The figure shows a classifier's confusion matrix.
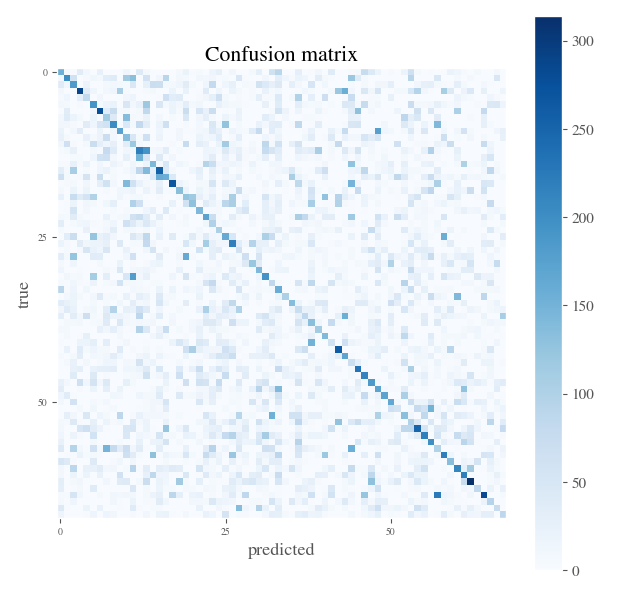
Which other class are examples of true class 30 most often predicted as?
53
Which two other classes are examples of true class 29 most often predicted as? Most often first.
50, 66
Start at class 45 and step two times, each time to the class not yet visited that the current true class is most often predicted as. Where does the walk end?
42
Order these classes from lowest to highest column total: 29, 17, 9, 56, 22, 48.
29, 17, 9, 56, 22, 48
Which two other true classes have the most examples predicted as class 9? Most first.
3, 52
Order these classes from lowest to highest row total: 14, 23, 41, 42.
23, 41, 14, 42
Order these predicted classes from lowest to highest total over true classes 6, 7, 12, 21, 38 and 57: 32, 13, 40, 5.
40, 5, 32, 13
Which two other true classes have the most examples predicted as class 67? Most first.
37, 54
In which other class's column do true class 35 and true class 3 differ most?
43
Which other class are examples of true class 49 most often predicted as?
52
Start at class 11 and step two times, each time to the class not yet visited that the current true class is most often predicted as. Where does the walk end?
58
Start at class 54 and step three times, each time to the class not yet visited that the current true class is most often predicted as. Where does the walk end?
13
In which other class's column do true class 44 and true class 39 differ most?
16
